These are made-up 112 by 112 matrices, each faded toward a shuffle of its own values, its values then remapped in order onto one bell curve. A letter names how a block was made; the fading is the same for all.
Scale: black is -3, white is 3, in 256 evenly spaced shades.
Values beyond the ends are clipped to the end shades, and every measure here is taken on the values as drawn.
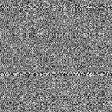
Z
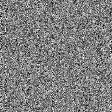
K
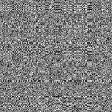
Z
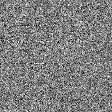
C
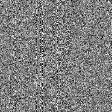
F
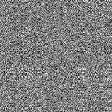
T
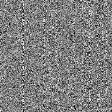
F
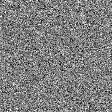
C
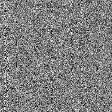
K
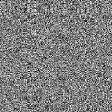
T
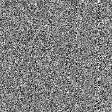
K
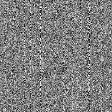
F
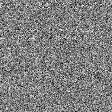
C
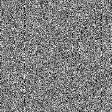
F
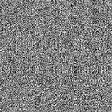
T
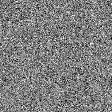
C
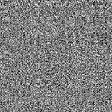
T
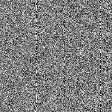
F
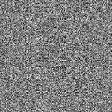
T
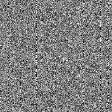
F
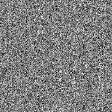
K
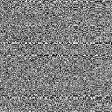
Z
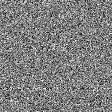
C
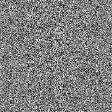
K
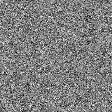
C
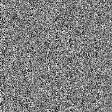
K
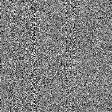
F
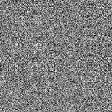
T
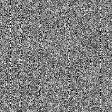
F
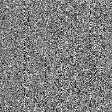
F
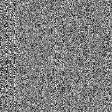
F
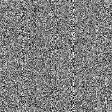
F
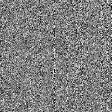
F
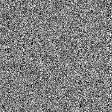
K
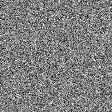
C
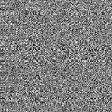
Z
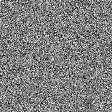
C
